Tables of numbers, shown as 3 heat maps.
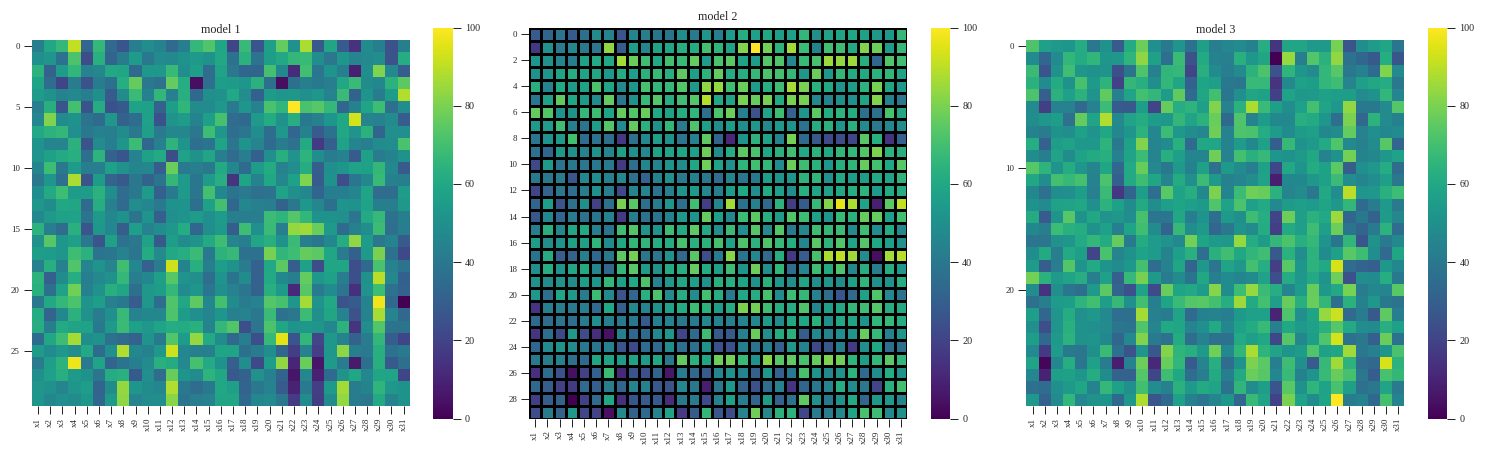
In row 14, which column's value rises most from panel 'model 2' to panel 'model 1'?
x8
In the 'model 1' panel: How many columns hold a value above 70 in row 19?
3
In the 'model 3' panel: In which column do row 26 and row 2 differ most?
x11
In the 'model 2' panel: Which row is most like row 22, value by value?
11
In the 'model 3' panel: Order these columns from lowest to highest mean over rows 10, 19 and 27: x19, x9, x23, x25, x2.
x2, x23, x9, x19, x25
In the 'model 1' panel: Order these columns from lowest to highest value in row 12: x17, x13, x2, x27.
x17, x27, x13, x2
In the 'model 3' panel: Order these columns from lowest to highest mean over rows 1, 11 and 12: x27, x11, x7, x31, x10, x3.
x31, x11, x3, x27, x7, x10
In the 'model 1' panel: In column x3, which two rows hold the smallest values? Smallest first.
3, 5
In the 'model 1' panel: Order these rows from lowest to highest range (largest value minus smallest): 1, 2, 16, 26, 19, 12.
12, 1, 16, 19, 2, 26
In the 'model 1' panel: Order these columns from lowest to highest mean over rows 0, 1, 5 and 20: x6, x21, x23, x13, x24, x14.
x24, x13, x14, x6, x21, x23
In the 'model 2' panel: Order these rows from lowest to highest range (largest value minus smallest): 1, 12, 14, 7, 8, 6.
7, 12, 6, 14, 8, 1
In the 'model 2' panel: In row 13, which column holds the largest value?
x26
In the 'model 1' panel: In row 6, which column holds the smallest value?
x11
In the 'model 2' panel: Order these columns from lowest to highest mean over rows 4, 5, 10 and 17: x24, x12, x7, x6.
x6, x7, x12, x24
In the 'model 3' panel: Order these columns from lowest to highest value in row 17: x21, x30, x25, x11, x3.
x21, x30, x3, x25, x11
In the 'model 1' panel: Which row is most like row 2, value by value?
20
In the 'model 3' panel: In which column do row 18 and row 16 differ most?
x26
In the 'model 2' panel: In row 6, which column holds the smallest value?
x19
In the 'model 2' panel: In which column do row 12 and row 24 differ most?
x27
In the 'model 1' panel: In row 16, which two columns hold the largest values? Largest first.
x27, x2
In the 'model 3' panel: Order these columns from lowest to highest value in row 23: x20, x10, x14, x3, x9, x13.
x9, x14, x3, x13, x20, x10
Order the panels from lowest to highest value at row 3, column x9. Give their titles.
model 2, model 3, model 1
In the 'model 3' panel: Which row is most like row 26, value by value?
27
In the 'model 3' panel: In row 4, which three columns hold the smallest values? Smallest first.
x21, x2, x14
